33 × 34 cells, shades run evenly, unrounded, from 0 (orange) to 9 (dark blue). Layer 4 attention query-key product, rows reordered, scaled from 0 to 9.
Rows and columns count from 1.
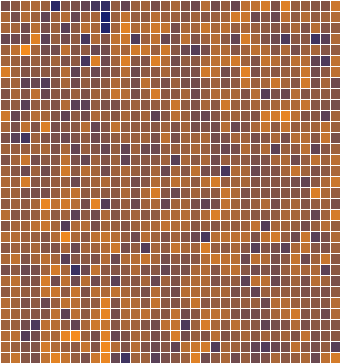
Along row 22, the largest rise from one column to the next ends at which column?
32
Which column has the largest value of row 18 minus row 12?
5
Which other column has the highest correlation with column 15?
26
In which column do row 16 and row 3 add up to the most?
11
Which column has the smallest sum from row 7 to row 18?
31
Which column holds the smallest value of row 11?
29
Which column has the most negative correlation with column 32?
25
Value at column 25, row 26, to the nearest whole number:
6
